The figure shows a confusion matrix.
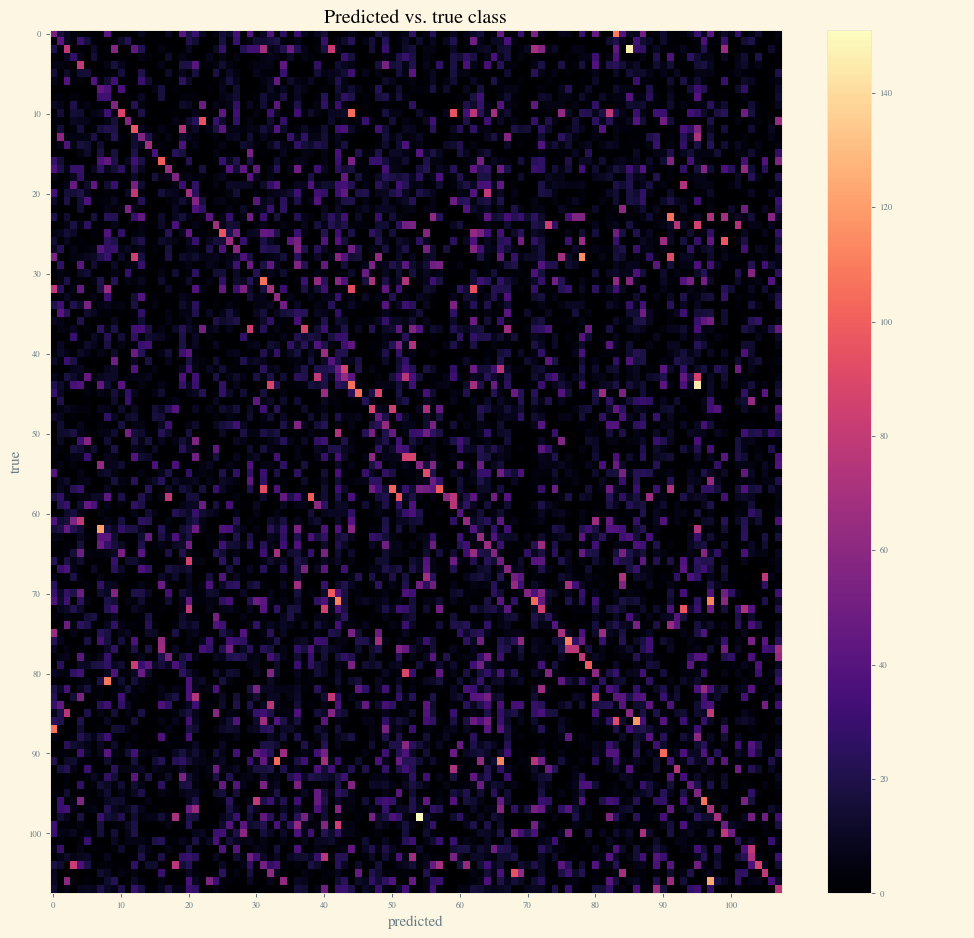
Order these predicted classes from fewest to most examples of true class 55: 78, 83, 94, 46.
78, 94, 83, 46
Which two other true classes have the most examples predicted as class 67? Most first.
37, 13
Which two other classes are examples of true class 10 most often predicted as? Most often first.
44, 59
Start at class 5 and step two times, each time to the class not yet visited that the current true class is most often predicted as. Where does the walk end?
52
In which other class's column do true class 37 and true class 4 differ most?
29
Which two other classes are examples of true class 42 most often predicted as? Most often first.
43, 66
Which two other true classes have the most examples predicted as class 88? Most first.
58, 84
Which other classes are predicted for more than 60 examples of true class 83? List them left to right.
21, 41, 80
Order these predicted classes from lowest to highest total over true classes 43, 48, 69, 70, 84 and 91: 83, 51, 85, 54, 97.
85, 83, 54, 51, 97
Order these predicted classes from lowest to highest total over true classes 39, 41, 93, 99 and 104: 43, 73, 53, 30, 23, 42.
23, 30, 73, 43, 53, 42
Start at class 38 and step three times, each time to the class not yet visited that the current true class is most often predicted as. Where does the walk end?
89
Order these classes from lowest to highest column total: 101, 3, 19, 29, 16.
101, 3, 16, 19, 29
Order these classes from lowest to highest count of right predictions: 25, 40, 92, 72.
40, 92, 72, 25
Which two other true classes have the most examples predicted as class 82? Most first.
10, 98
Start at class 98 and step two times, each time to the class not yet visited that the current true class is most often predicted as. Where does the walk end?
7
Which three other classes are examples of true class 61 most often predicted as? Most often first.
4, 80, 3
